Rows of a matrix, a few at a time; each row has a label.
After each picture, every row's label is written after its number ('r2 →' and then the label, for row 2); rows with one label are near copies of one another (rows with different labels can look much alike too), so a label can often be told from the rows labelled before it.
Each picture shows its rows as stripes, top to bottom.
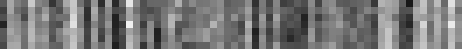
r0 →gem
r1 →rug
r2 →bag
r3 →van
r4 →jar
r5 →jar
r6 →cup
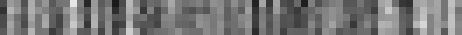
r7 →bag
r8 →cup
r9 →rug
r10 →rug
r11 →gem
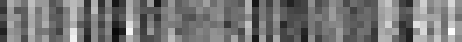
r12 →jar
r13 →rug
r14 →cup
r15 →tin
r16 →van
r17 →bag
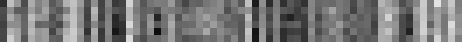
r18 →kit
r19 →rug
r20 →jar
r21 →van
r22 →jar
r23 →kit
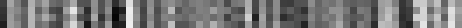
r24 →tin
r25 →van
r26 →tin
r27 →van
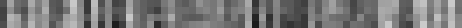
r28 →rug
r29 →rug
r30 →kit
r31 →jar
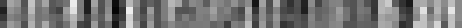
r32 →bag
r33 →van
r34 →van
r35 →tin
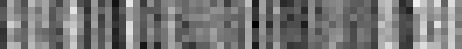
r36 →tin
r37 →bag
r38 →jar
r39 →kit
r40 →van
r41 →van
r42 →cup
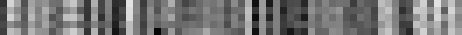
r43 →kit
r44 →tin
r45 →kit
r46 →tin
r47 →jar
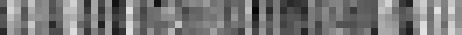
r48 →jar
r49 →kit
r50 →kit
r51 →gem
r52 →van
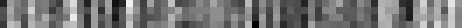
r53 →van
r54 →gem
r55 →bag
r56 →kit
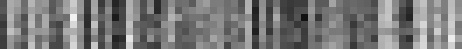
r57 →jar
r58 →jar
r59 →bag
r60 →rug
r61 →kit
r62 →van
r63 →rug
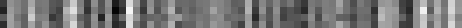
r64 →van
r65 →van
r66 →gem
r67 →van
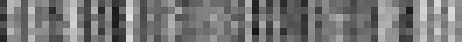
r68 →kit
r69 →gem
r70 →van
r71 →bag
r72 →kit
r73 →van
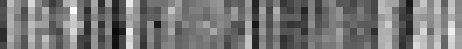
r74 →gem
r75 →bag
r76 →bag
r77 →jar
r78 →van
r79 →tin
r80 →tin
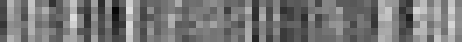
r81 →gem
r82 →tin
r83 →bag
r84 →van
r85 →tin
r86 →kit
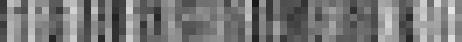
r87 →kit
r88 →rug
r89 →jar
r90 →cup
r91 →cup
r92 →gem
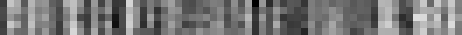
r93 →kit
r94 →cup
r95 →tin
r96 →cup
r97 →rug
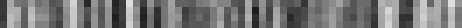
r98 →van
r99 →cup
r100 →cup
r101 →cup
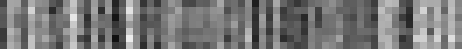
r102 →cup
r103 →gem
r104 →bag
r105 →bag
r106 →kit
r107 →tin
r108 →cup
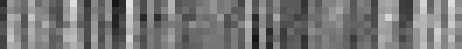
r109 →van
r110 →van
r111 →cup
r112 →tin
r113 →kit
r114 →kit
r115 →kit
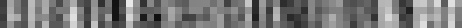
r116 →tin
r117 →bag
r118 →cup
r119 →rug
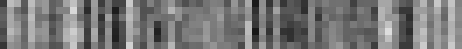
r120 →kit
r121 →bag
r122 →gem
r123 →jar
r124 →jar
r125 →jar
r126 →van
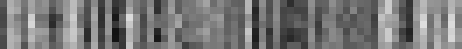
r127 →jar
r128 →jar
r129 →gem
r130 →gem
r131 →jar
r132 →jar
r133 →kit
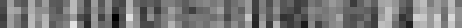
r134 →rug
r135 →cup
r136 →tin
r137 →bag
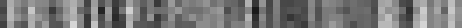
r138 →jar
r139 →gem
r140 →jar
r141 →rug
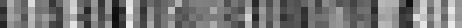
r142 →gem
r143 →van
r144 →tin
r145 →van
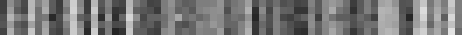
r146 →rug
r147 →rug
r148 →gem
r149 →rug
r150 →rug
